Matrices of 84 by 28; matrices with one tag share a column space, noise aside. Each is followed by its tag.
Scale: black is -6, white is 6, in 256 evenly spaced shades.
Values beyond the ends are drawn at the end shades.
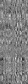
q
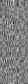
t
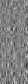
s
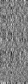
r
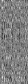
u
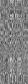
q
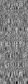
s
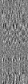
q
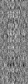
u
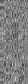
u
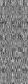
t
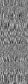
q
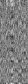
t
